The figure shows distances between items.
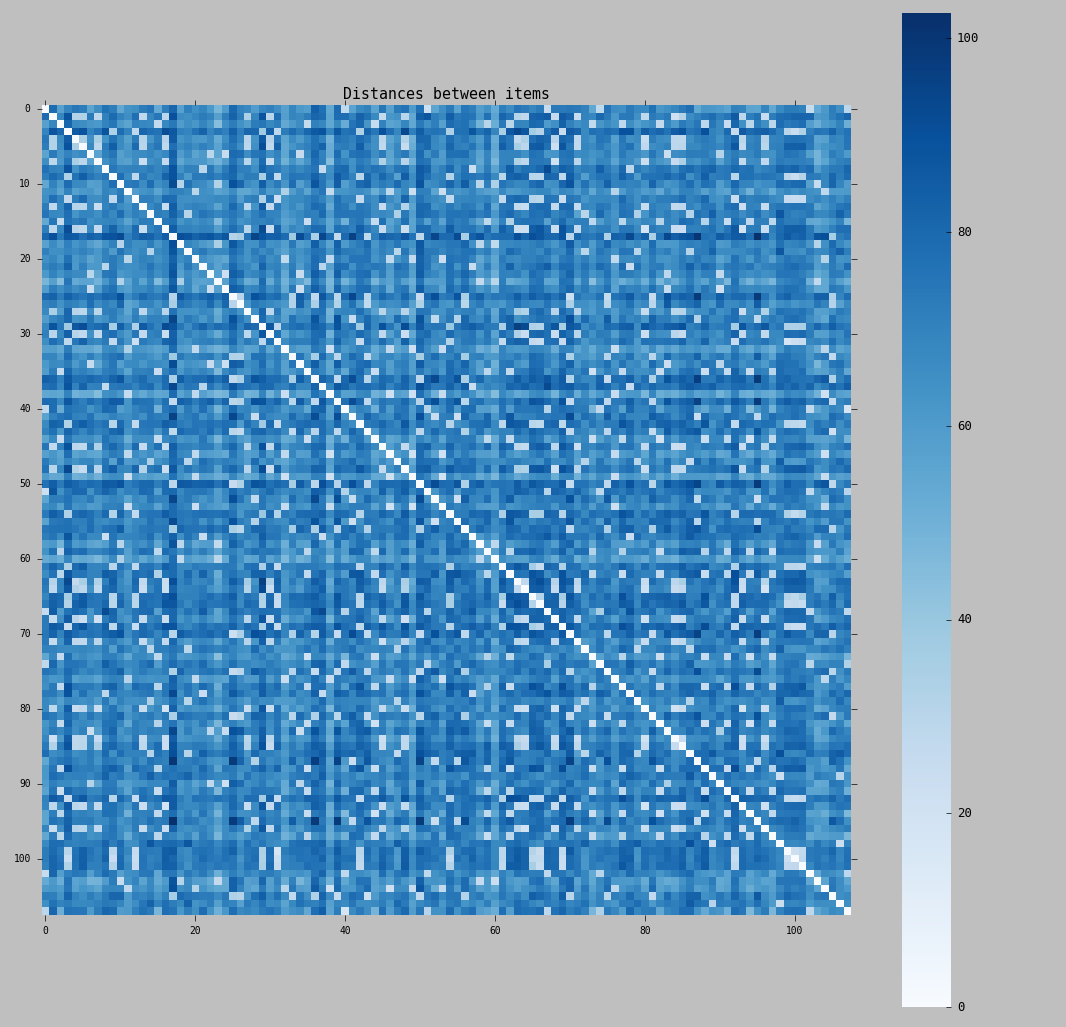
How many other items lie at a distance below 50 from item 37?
4
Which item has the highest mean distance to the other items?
17
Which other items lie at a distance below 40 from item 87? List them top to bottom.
28, 41, 52, 55, 95
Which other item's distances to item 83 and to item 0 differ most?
51
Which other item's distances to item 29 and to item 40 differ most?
107
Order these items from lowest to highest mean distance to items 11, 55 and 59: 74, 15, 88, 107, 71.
15, 88, 107, 74, 71
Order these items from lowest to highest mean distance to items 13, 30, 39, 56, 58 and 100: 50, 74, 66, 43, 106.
43, 50, 106, 66, 74
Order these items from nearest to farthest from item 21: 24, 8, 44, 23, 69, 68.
8, 23, 24, 68, 44, 69
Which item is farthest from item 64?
29
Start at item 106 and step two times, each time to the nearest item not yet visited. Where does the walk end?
89
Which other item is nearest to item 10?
103
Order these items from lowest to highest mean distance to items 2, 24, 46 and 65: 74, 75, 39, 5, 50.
74, 5, 75, 39, 50
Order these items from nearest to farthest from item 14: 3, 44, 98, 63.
44, 63, 3, 98
